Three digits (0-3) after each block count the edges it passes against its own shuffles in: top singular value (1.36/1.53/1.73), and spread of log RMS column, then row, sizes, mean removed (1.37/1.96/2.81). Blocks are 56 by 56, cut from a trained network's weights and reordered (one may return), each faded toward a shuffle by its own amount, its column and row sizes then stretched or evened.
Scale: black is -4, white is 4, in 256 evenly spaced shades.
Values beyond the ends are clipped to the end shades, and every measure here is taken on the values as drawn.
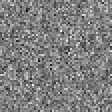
0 0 0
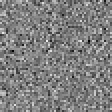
3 0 1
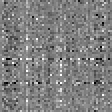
3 2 2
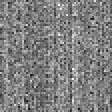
3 1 0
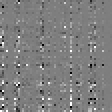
2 3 2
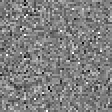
0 1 0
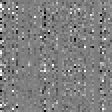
1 3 1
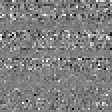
0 0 3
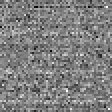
2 0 1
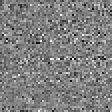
2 0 2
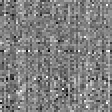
3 0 2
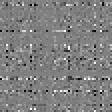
2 2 3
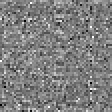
0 1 0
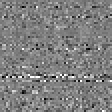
3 0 3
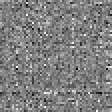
1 2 1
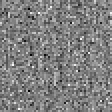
0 0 1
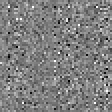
0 2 1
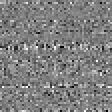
2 0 3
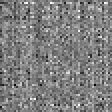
3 0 2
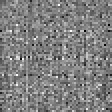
2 0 2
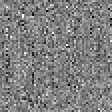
1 2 0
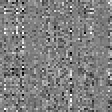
3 3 1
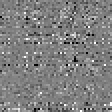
1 2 3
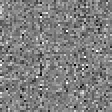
0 2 0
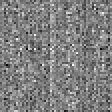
2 1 1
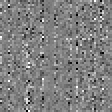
0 3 0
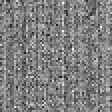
3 1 0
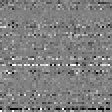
3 0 3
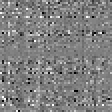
1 1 3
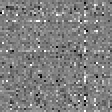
1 2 2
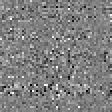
0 2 2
